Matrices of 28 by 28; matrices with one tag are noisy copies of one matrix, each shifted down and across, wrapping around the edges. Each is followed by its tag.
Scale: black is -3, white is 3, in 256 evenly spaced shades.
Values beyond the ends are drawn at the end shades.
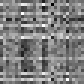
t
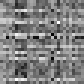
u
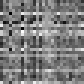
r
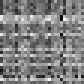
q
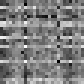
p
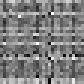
q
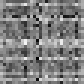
q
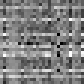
r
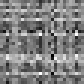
q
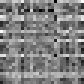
p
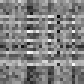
t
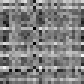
u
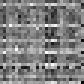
u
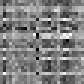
p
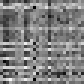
t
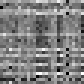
t
